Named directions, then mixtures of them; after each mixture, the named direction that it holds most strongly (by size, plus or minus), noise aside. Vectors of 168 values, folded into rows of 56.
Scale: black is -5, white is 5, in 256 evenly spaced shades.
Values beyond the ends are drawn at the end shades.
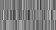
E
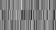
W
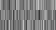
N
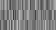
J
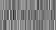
E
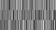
N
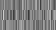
E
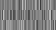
E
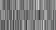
N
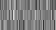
J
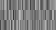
J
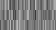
J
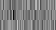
E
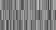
N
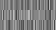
E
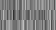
E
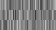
J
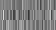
E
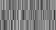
J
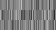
W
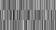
N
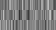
J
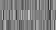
E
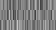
J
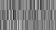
J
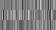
E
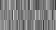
N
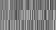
W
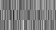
N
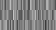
J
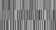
N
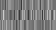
E
